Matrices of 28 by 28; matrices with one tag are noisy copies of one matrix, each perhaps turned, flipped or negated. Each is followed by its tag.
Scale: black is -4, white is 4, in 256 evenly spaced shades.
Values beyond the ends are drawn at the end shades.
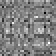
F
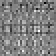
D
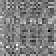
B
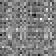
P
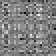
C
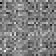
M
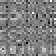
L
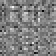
F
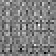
D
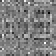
F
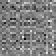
D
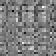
F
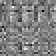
F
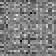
C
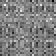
M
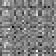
L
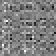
D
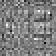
F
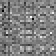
D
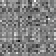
P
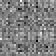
P
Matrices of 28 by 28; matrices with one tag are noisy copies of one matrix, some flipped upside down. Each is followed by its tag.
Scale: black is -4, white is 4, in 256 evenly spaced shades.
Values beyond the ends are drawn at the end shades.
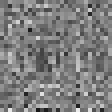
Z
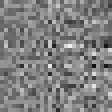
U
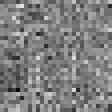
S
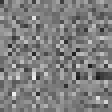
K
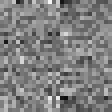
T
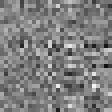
U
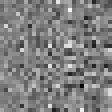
U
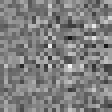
U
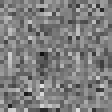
Z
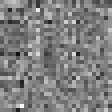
S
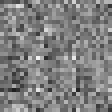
S
